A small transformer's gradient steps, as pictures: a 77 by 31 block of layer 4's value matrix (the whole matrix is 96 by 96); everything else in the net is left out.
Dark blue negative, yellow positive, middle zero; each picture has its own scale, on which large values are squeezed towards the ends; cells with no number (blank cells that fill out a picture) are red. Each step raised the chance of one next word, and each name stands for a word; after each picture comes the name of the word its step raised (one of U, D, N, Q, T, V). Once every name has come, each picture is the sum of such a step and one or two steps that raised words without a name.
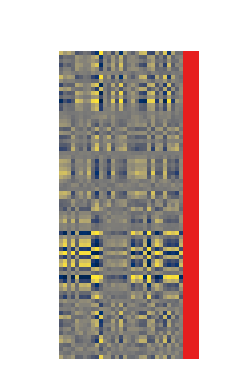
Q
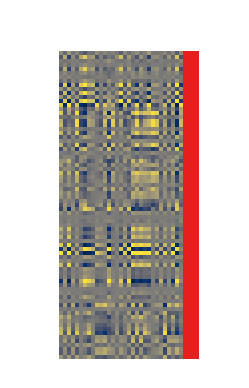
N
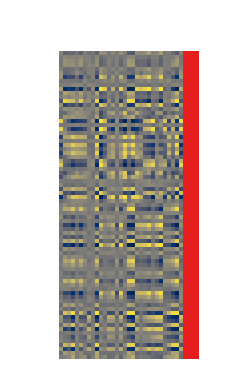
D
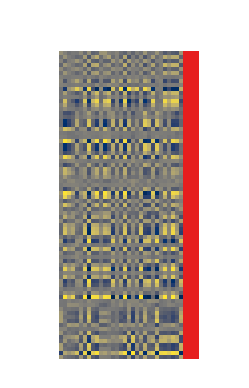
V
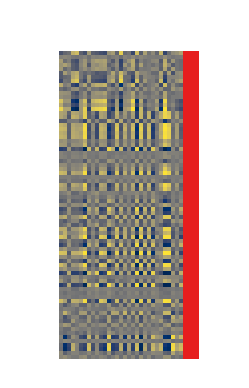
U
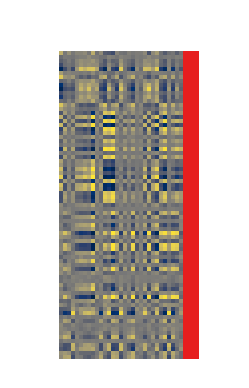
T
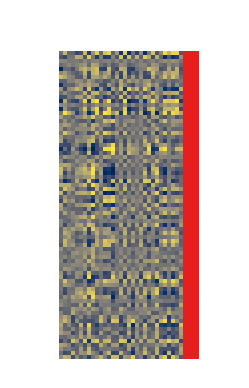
V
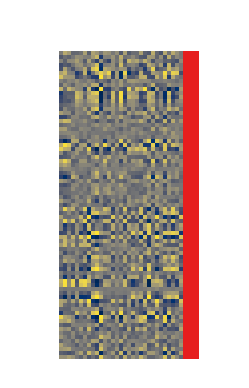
V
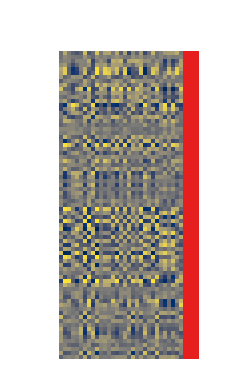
N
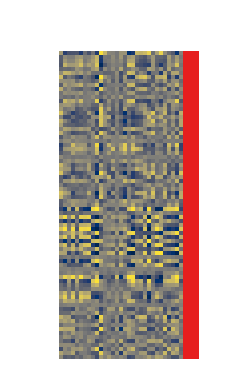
Q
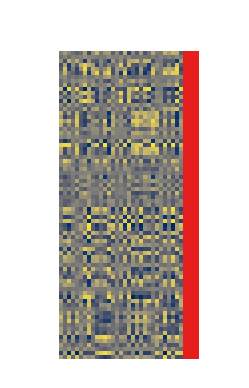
V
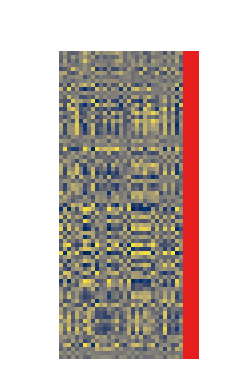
U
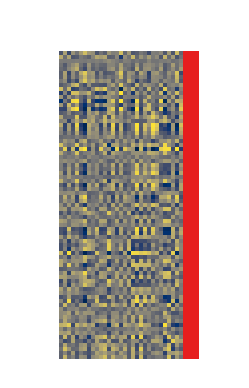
U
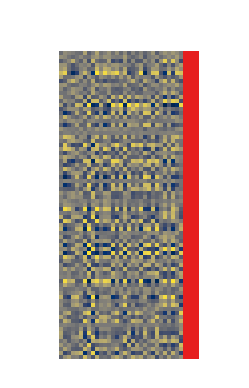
N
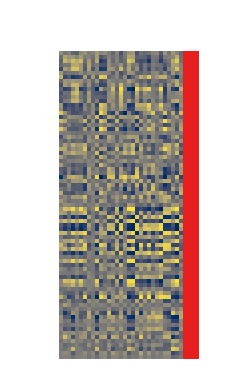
T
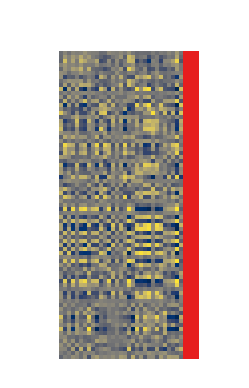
D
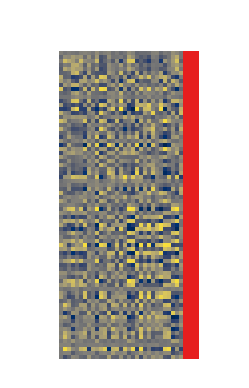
D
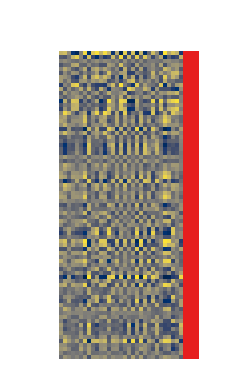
Q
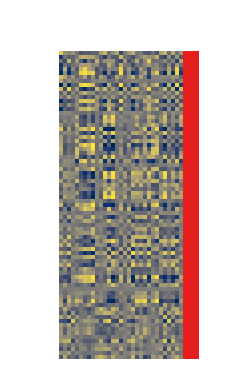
Q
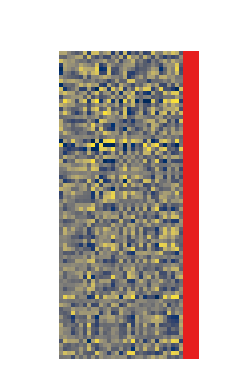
V
